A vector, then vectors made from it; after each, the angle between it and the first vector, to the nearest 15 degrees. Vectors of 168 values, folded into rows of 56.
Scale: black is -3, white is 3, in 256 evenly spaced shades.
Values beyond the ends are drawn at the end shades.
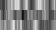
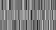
105 degrees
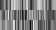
45 degrees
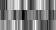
15 degrees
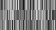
75 degrees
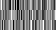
105 degrees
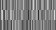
90 degrees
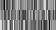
75 degrees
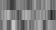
90 degrees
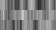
165 degrees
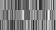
120 degrees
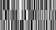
90 degrees
